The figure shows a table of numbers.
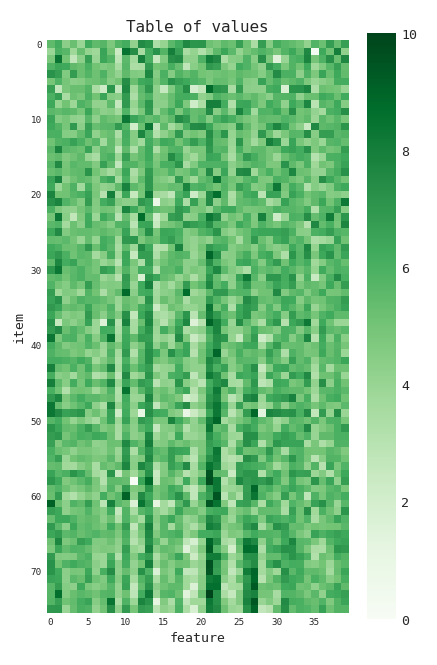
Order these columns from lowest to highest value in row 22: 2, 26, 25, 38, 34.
2, 26, 25, 34, 38
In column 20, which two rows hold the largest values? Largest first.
11, 0
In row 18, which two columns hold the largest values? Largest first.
22, 1
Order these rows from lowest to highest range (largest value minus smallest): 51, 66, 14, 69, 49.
14, 51, 69, 66, 49
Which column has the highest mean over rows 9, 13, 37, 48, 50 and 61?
21
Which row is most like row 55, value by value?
59
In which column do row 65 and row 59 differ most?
27
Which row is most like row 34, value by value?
52
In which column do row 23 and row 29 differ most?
12
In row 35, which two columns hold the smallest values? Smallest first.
14, 24
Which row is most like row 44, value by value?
8
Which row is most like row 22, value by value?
10
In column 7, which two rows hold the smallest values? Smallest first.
37, 6
